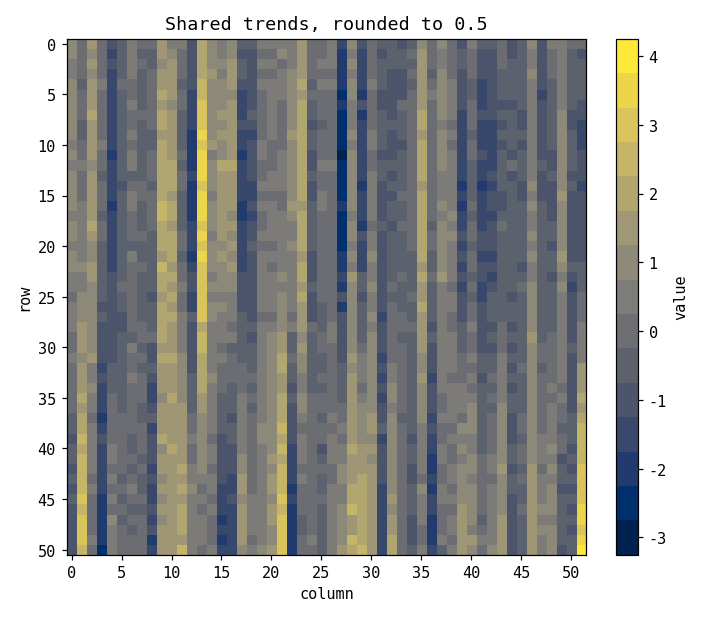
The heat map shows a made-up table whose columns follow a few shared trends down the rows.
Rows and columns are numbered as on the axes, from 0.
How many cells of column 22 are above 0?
28
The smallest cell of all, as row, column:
11, 27
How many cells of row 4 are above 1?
7
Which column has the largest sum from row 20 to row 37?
13
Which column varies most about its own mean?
51
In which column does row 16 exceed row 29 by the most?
22
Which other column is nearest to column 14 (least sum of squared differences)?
37
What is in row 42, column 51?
3
